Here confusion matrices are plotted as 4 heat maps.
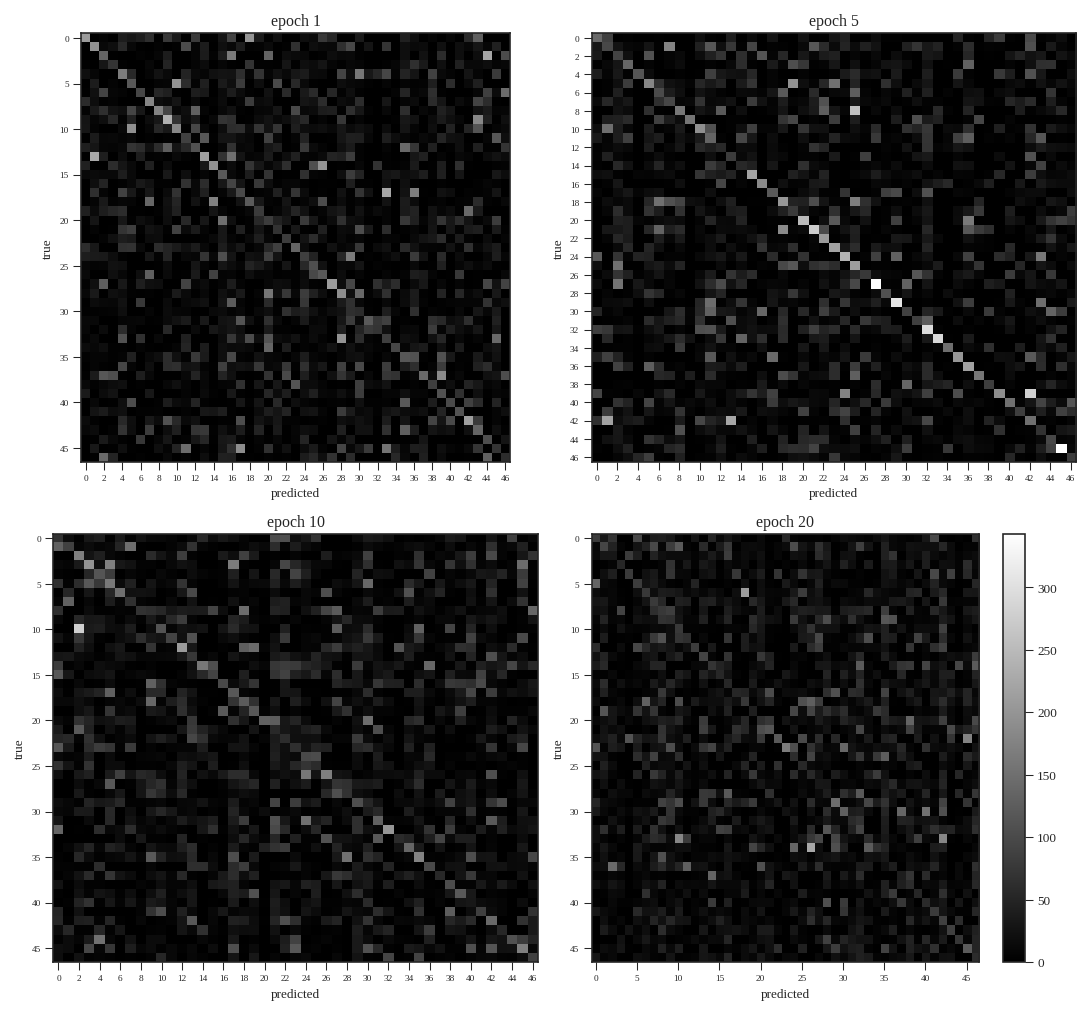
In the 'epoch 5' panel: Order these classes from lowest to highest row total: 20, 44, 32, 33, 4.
44, 4, 33, 20, 32
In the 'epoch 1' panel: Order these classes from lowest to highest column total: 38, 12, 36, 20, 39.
38, 12, 36, 39, 20
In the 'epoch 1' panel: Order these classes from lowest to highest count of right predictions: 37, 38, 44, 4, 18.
38, 44, 18, 37, 4
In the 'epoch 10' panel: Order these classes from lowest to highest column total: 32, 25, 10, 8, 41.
8, 41, 32, 25, 10
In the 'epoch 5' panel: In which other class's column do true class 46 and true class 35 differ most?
17
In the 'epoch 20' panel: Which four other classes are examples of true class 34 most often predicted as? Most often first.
26, 24, 33, 29
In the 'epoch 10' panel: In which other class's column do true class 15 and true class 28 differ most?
0
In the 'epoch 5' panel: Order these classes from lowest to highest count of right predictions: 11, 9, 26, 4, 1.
26, 1, 4, 11, 9
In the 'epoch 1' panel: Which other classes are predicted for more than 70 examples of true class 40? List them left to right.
5, 35, 42
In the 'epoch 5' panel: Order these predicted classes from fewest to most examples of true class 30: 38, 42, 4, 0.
4, 42, 0, 38
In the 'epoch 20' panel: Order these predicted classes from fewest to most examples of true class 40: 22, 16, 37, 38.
22, 38, 16, 37
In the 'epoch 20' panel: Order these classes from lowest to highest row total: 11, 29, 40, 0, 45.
40, 0, 45, 11, 29
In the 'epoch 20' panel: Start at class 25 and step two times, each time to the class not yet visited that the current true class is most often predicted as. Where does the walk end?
45
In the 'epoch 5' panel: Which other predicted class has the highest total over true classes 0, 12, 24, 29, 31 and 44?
43
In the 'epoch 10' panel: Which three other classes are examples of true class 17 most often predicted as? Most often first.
5, 40, 42
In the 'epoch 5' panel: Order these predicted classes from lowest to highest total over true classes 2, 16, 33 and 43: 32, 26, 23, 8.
26, 23, 32, 8
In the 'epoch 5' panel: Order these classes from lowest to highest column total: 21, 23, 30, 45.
30, 45, 21, 23
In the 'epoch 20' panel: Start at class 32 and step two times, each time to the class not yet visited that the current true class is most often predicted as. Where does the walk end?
16
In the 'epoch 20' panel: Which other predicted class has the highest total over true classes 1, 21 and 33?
10
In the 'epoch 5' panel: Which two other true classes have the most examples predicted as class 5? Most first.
36, 2
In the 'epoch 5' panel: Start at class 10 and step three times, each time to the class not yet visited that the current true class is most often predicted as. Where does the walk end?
22
